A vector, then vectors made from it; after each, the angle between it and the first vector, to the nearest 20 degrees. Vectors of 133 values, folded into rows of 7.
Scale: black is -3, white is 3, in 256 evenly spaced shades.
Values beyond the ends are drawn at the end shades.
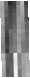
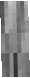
140 degrees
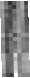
20 degrees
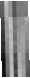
120 degrees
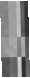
100 degrees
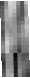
160 degrees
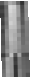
140 degrees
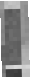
80 degrees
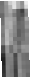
140 degrees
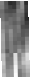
40 degrees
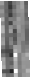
40 degrees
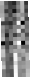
40 degrees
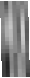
100 degrees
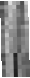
160 degrees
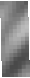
100 degrees
